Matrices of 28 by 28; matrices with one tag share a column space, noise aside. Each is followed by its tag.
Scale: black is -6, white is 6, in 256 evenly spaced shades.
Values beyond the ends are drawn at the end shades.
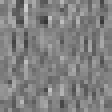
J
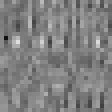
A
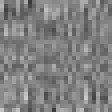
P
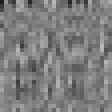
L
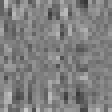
P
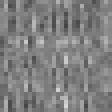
A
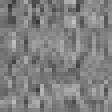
J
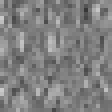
J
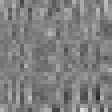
P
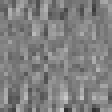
P
